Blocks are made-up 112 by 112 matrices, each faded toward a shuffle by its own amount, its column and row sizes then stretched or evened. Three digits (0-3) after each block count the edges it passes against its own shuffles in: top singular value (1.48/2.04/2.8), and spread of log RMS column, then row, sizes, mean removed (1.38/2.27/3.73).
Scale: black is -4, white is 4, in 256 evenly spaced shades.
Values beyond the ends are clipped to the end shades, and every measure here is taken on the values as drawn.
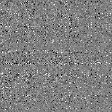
0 2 2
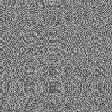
3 0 0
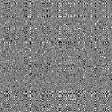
3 2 2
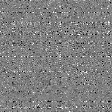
2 1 2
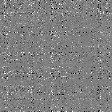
0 2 2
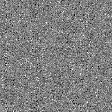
1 1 0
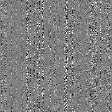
0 3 0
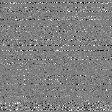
1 0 3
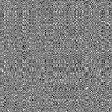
3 2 0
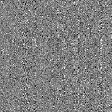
2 2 0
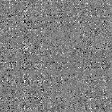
1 2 2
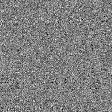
1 0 1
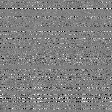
2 0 3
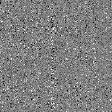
0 2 1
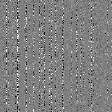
2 3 0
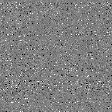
0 1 2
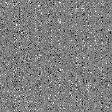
0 2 1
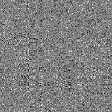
2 1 1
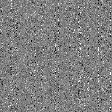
1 2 0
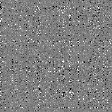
1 2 2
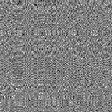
3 0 1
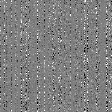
1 3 0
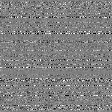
1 0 3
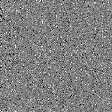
1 1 0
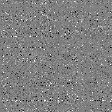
0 2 2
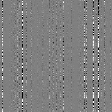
3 3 0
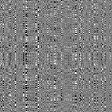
3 3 1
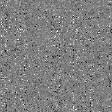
0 2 1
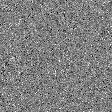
0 0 0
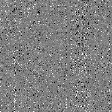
1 2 1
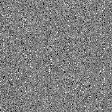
0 2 0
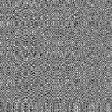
3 2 0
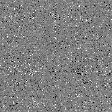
1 1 1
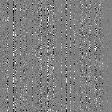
2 3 1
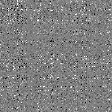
0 2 2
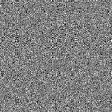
2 1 1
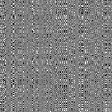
3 3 0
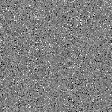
1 1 0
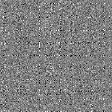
1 2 2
